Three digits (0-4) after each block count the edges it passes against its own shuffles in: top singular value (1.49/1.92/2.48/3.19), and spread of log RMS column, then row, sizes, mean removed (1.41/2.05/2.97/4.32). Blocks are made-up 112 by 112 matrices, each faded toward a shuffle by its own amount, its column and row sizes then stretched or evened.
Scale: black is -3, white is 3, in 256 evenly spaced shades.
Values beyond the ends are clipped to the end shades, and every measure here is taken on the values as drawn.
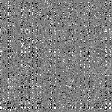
3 3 2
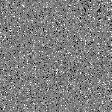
0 2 0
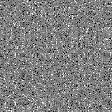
2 1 0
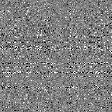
2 2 3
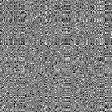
4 2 1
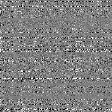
1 2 4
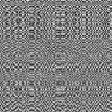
4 0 4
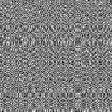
4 0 1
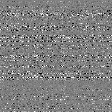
1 1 4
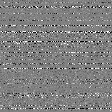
3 0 4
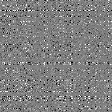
3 2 3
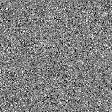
1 0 1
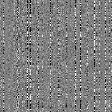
3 4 0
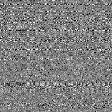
3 0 3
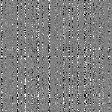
3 4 2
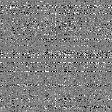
2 2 4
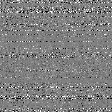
1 0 4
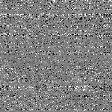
2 0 3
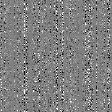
0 4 1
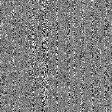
0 4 0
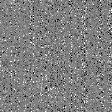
1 3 0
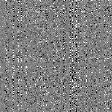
2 3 2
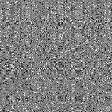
3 0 2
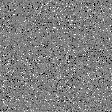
0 1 1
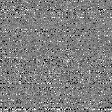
2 1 3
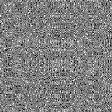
3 1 0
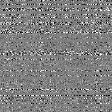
2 2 4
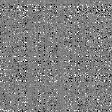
1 3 3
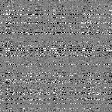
2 2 4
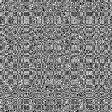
4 1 0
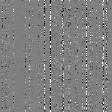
3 4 1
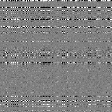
4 2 4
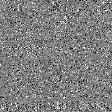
1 1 2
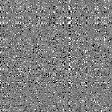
3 2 2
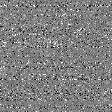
1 0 3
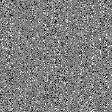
0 3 0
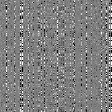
4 4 0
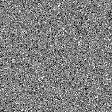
1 1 0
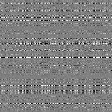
4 1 4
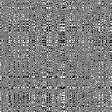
4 3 3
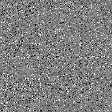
1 1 2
